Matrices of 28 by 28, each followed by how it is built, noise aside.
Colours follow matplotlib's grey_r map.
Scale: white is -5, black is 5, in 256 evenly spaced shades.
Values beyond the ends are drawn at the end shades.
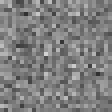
blocks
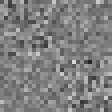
block diagonal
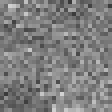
smooth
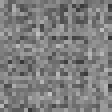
blocks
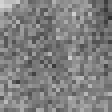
smooth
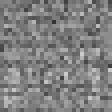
blocks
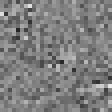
block diagonal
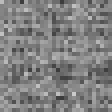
blocks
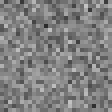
noise
